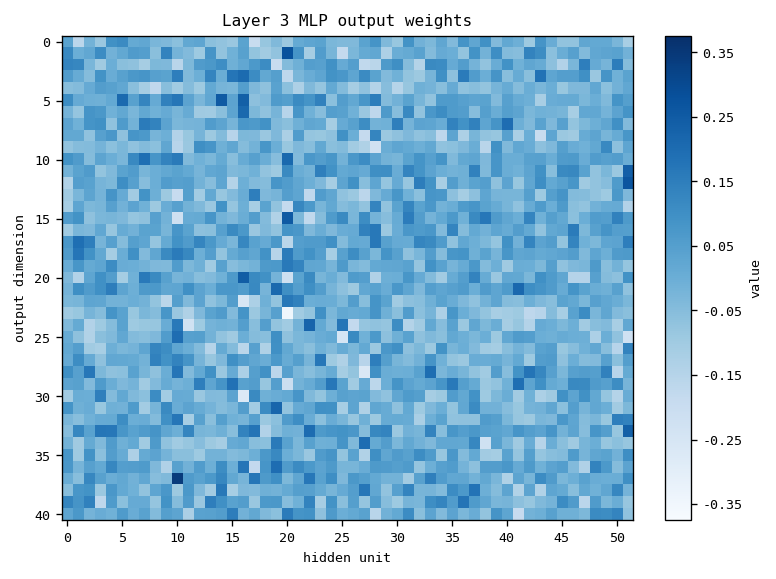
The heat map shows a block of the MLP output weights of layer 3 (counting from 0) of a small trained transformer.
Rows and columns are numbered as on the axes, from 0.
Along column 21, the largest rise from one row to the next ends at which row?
5
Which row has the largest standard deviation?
28
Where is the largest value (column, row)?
10, 37
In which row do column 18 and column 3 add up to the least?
26
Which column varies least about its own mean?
44
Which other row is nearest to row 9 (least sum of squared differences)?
4
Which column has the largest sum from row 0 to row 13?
16
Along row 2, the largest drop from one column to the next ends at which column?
19
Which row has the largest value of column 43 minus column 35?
3
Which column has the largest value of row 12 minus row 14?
51
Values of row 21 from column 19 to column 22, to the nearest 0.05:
0.2 0.1 0.05 0.1
